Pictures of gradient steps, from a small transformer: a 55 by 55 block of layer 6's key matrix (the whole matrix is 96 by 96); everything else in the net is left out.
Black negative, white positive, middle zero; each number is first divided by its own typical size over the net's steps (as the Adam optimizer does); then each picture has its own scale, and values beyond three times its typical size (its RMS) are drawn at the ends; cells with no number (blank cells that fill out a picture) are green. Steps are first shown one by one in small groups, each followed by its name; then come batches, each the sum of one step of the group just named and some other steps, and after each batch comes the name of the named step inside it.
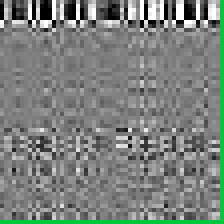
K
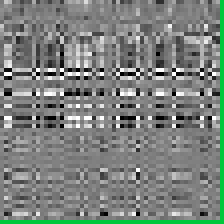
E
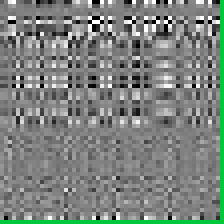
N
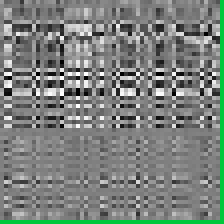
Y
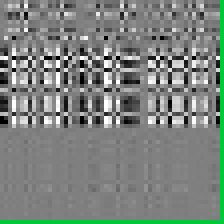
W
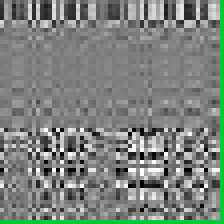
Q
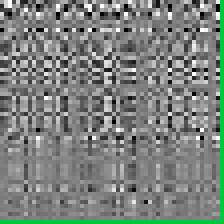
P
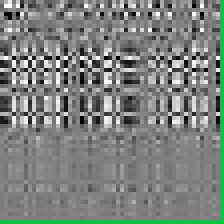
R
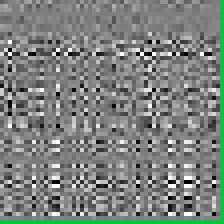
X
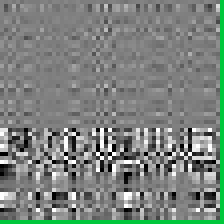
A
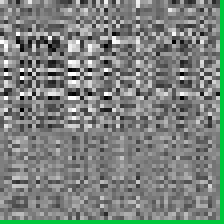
Y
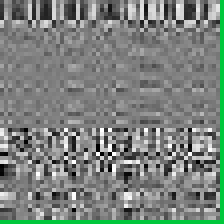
A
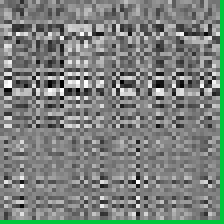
Y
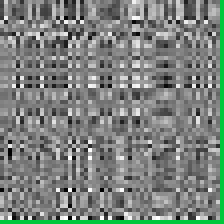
K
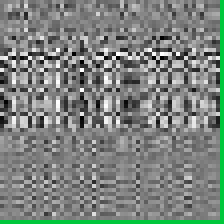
W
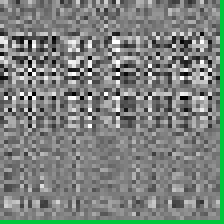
E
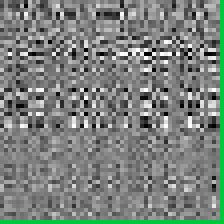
X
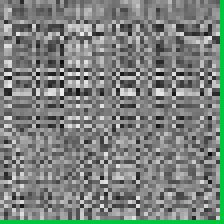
Y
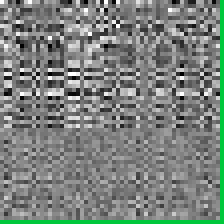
Y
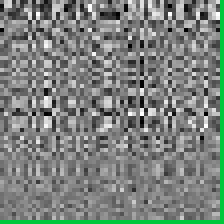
P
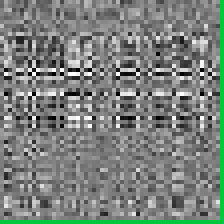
E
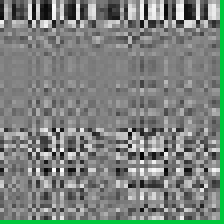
Q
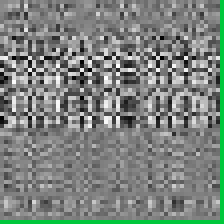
W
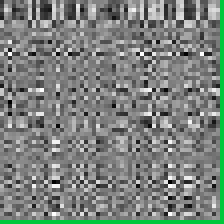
X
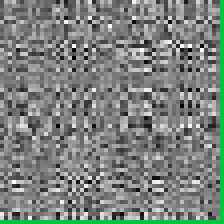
N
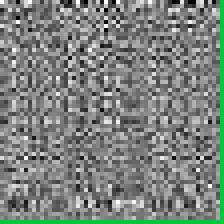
W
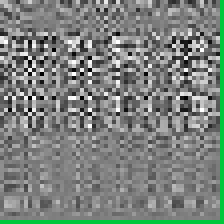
R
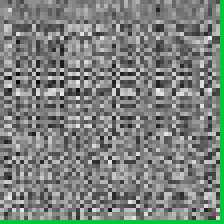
Y
